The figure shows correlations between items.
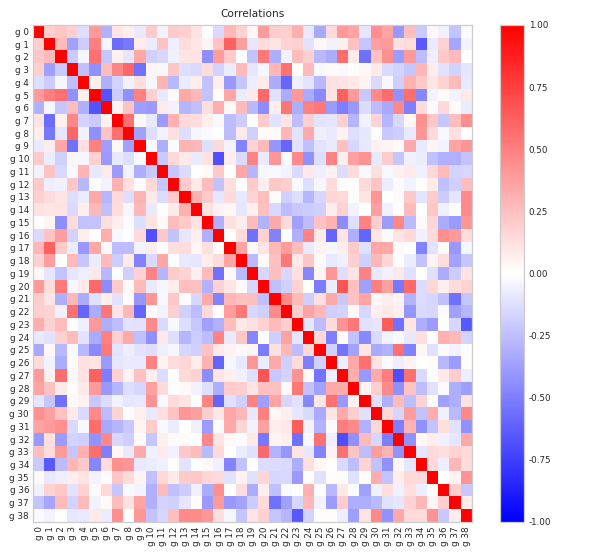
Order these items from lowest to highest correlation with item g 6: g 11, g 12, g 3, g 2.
g 2, g 12, g 11, g 3
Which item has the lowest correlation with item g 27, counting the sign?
g 32
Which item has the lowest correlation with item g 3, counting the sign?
g 9
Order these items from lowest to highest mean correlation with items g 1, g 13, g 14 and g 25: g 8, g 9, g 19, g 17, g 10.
g 8, g 10, g 19, g 9, g 17
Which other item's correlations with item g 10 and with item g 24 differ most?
g 16
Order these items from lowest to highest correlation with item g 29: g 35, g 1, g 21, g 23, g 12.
g 1, g 23, g 35, g 12, g 21
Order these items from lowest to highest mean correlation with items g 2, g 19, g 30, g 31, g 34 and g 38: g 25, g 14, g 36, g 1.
g 25, g 36, g 1, g 14
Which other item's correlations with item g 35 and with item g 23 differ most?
g 38
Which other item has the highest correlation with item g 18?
g 22
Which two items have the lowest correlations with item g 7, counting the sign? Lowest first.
g 1, g 11
